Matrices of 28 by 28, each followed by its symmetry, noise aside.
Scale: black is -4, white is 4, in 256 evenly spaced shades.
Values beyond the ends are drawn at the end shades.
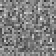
mirrored left to right.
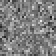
no symmetry.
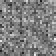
antisymmetric.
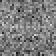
mirrored left to right.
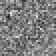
symmetric.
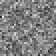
symmetric.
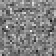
mirrored left to right.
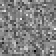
no symmetry.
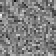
antisymmetric.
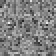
mirrored left to right.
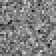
antisymmetric.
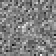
symmetric.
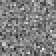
antisymmetric.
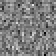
mirrored left to right.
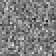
no symmetry.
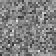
antisymmetric.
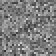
same after a half turn.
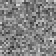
symmetric.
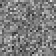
no symmetry.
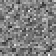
symmetric.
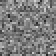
mirrored left to right.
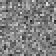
antisymmetric.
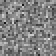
symmetric.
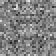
mirrored left to right.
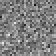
no symmetry.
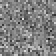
antisymmetric.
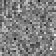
no symmetry.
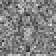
mirrored left to right.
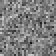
no symmetry.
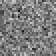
antisymmetric.
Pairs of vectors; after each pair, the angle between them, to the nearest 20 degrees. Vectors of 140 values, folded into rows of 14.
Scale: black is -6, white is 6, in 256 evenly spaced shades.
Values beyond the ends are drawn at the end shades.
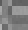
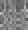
80 degrees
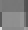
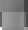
20 degrees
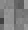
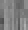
40 degrees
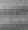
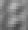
60 degrees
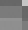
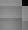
140 degrees
